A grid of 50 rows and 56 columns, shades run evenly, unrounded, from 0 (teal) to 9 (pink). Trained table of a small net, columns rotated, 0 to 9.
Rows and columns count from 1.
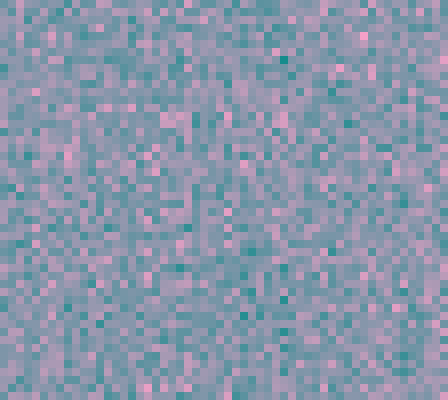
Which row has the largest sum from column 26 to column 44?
3
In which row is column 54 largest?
24
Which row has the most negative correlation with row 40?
27
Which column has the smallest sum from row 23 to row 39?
31
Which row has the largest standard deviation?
2
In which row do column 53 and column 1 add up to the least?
17
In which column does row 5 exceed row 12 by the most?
46
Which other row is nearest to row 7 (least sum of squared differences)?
12
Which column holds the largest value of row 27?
29
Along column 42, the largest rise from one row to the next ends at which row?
33
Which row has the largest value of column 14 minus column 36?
47
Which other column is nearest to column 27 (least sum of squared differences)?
15
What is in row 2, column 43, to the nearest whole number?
4
